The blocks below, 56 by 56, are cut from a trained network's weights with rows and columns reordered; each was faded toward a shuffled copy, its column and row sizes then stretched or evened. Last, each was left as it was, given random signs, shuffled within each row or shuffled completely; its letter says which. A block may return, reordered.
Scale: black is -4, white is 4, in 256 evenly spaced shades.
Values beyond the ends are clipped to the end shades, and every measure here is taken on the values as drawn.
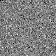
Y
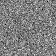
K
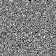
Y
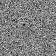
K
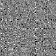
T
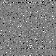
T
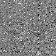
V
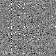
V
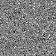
V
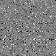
Y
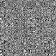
T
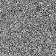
Y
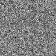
Y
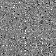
V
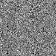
V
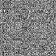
T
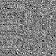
T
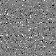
T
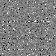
V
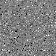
Y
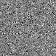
Y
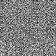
T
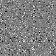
T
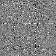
V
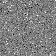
K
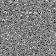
Y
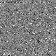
Y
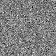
K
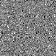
T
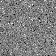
K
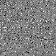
T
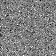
K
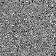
V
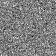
K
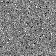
K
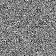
Y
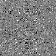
T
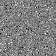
Y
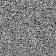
K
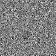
V
